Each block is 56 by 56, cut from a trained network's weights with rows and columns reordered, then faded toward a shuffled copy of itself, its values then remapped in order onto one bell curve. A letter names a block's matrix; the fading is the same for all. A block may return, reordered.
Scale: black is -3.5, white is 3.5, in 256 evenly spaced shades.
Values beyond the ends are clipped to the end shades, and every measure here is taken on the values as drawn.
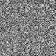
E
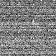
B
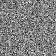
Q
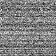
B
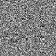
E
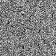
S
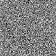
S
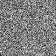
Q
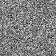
Q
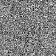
S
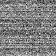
B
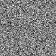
E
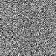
E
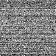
B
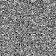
S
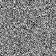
E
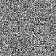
E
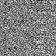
E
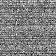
B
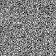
S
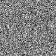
E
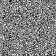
S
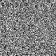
S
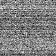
B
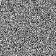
E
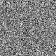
S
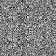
E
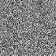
E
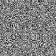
E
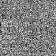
E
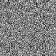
E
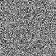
E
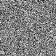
Q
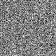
S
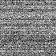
B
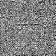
E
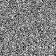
S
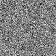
Q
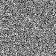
Q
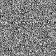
Q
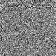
S
